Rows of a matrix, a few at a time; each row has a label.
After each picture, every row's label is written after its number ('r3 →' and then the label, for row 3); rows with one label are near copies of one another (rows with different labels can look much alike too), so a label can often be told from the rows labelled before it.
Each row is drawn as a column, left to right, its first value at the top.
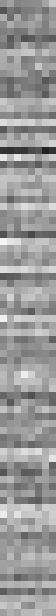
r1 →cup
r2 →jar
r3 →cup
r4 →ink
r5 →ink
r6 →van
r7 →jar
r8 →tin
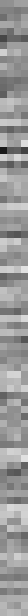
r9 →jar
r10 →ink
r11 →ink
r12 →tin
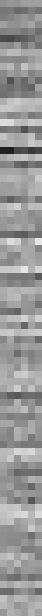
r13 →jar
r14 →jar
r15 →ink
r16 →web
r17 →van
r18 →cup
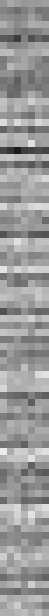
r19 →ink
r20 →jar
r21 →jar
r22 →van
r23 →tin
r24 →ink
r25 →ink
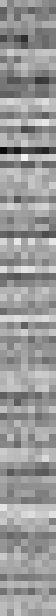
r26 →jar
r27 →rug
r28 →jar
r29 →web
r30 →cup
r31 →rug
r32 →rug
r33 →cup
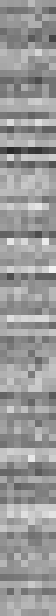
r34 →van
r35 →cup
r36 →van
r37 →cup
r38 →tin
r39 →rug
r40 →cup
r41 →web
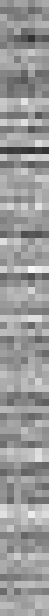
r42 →cup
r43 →van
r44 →jar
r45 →rug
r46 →web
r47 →tin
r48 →tin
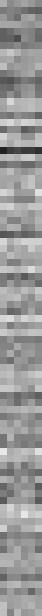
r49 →van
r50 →rug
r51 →jar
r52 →cup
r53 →cup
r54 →van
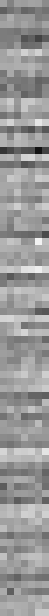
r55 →van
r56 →cup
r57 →van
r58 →web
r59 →web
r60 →jar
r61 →ink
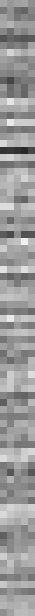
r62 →tin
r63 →rug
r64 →jar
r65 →jar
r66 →ink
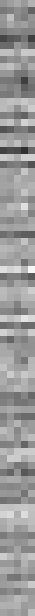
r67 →web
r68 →web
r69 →tin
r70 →rug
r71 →web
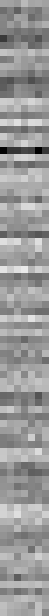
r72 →jar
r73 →jar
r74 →cup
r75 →tin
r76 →rug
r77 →jar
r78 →rug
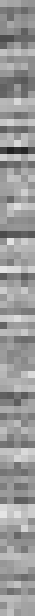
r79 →web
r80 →jar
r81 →tin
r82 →van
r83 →ink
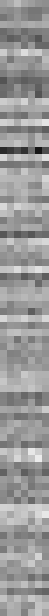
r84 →rug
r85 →jar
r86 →tin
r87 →rug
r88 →ink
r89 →jar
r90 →cup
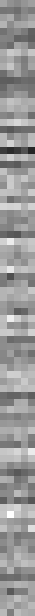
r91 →van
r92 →cup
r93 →ink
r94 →ink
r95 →van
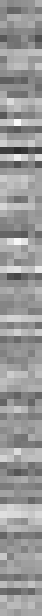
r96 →tin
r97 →cup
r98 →cup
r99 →cup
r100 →tin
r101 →web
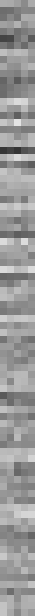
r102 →jar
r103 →jar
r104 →rug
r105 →cup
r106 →tin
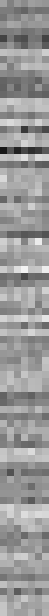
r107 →jar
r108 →rug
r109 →jar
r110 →web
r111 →van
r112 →cup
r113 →web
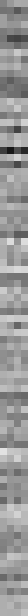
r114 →van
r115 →jar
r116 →web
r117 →jar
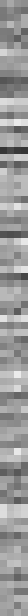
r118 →rug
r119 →rug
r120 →ink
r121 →cup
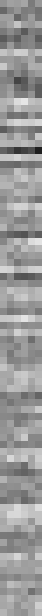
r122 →web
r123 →tin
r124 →rug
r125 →rug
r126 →cup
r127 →jar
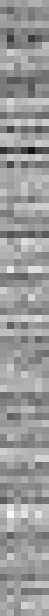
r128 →van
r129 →web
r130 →rug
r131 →cup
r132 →jar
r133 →tin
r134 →tin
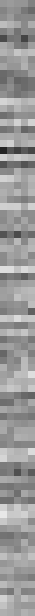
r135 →tin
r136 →tin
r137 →rug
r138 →web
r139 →ink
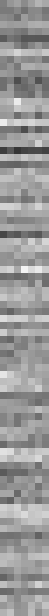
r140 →ink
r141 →ink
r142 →rug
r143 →web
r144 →jar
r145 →tin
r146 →jar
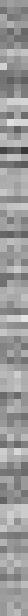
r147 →van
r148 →rug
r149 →ink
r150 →rug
